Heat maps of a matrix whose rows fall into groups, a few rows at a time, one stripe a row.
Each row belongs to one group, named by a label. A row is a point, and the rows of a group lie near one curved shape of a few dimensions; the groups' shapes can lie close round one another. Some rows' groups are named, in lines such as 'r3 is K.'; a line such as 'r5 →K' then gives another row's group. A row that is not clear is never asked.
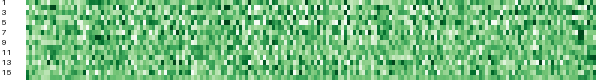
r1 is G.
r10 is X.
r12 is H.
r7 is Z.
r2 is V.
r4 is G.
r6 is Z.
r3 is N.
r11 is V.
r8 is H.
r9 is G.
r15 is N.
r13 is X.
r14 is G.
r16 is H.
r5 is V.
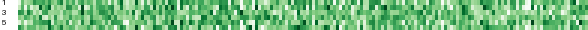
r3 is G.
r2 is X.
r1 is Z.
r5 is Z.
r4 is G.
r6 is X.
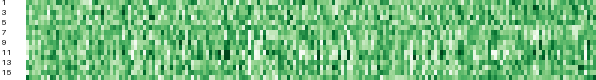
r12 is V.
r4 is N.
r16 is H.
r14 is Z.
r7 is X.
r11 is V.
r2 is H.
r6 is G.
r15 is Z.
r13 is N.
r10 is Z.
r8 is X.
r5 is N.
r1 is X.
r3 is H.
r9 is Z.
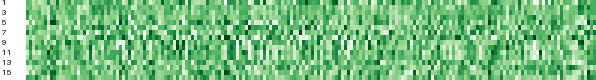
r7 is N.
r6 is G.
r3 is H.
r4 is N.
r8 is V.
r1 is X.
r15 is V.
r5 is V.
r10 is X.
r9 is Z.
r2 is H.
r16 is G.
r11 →X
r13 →N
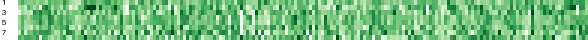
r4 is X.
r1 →H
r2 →H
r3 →Z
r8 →G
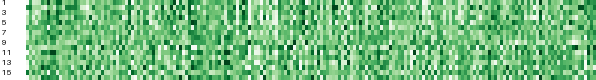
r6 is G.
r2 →Z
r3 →X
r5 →X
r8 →V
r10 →N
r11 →V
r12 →N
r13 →V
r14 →Z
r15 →H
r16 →Z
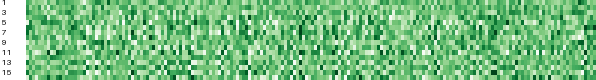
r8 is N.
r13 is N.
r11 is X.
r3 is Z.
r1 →H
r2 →H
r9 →H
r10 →N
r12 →V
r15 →N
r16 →X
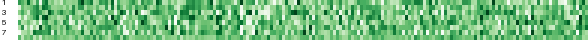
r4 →V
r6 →X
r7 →Z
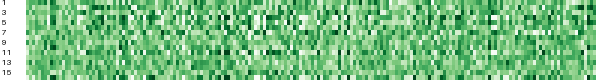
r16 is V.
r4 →V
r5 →H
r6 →V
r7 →X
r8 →Z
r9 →N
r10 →V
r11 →V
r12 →Z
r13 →X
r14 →V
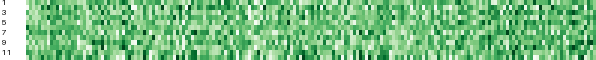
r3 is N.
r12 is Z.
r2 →Z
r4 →X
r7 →X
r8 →N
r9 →H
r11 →X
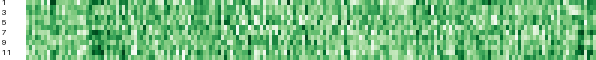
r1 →H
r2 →G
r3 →G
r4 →V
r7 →H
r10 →H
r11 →H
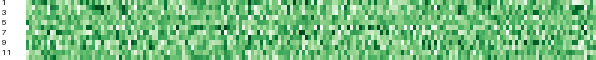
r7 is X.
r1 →G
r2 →H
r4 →X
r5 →H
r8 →G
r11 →Z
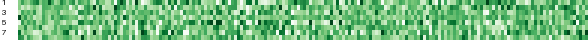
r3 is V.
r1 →X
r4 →H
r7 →N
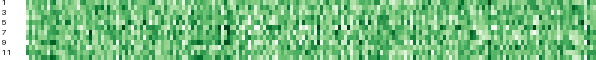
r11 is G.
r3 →V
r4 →Z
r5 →Z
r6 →V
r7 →X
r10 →N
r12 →V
